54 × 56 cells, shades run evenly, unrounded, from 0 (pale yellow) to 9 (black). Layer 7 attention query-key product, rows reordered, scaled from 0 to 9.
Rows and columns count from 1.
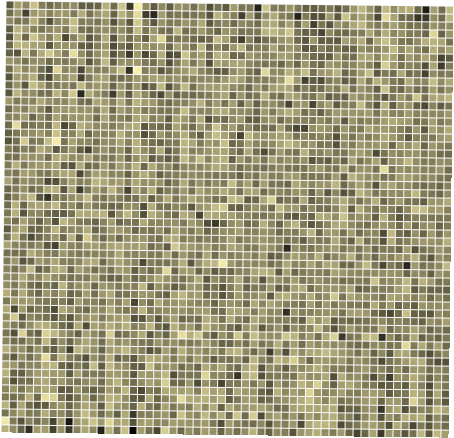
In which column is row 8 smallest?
48
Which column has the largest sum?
53
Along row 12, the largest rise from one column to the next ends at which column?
10
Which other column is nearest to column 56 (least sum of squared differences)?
29
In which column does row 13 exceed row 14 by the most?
36
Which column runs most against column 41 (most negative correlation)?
9
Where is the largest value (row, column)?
54, 17
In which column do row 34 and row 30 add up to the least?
21
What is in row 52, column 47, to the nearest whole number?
3
